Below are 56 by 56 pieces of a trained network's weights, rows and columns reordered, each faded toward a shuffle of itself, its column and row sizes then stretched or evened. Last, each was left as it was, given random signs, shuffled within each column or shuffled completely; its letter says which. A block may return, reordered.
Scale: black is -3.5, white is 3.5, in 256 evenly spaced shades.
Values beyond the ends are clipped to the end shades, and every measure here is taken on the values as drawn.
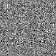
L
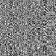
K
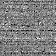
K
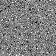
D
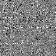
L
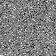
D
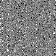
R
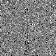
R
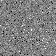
D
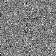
R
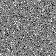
D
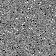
D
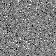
D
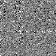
L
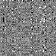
K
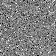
D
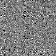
L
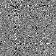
L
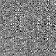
K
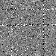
L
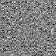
K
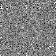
L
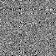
L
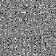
L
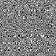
K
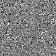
L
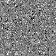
R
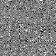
L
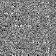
L
